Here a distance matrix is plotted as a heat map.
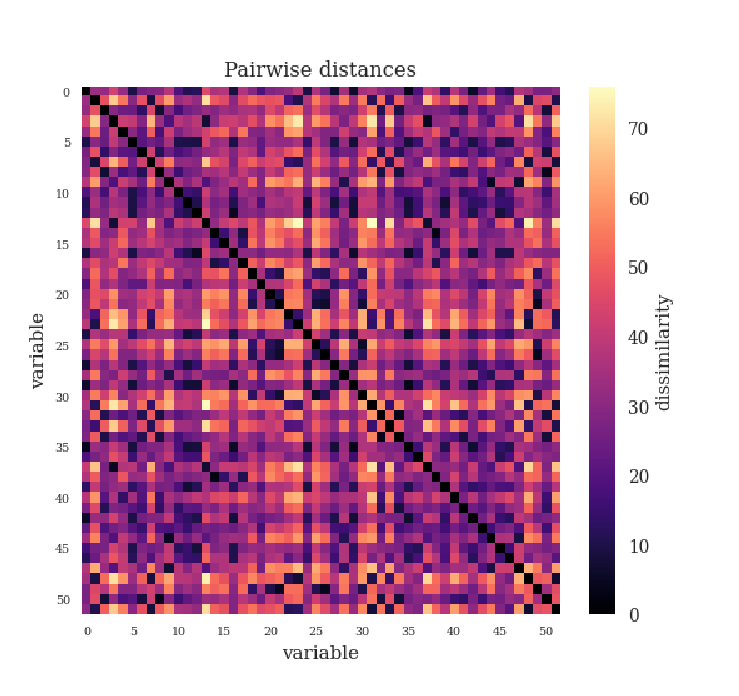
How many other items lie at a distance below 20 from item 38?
3
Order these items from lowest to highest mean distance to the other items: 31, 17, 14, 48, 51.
14, 17, 51, 48, 31
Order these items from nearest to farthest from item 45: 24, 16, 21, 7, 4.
16, 24, 7, 21, 4
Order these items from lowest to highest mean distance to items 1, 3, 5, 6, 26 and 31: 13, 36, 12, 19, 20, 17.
12, 36, 19, 20, 17, 13
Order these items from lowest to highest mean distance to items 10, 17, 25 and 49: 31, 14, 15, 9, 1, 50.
50, 14, 15, 1, 9, 31
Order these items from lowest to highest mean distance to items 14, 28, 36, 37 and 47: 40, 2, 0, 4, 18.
2, 0, 40, 4, 18
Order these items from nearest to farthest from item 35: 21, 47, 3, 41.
41, 21, 47, 3
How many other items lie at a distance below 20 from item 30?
6
